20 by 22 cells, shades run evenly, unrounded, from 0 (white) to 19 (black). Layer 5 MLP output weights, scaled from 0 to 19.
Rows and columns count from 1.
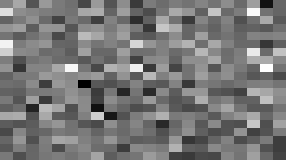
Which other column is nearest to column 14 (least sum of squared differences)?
2
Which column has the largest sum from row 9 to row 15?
8
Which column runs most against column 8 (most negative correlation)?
9
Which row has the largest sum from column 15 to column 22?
18
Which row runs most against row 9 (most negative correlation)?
1
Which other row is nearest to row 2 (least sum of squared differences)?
7
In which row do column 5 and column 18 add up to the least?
14
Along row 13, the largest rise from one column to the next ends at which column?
4
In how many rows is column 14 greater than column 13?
10
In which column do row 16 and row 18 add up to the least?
5
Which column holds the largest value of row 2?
12
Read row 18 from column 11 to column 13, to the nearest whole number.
12 12 12
